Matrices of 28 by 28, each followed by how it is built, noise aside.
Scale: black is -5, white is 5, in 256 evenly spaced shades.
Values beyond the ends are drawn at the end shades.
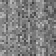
blocks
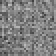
blocks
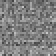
blocks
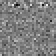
uneven rows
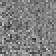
lower triangular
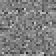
uneven rows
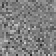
lower triangular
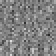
low rank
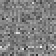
uneven rows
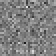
low rank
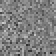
lower triangular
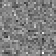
low rank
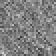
Toeplitz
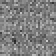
blocks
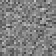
blocks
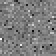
sparse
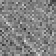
Toeplitz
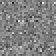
uneven rows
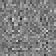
low rank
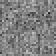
blocks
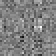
low rank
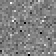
sparse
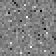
sparse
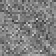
Toeplitz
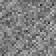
Hankel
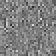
low rank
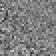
lower triangular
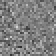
lower triangular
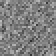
Hankel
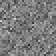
Hankel
